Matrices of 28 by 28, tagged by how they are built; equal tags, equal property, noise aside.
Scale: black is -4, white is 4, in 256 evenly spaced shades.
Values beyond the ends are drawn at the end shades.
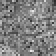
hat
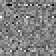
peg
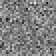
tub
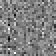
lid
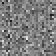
lid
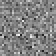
peg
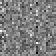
lid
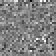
peg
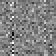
lid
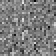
lid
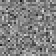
tub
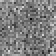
hat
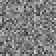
tub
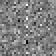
lid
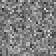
tub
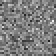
tub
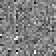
lid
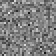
tub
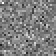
tub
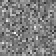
tub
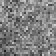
hat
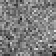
hat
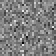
lid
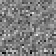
peg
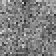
hat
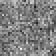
hat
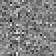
lid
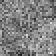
hat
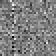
lid
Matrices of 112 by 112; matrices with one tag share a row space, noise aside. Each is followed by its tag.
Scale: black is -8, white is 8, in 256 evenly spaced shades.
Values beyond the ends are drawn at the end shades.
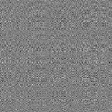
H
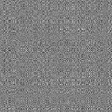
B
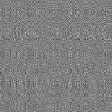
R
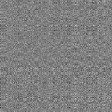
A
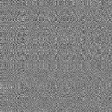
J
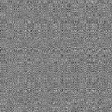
A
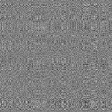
H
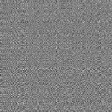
J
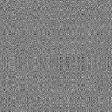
B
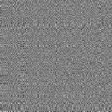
J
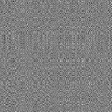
B
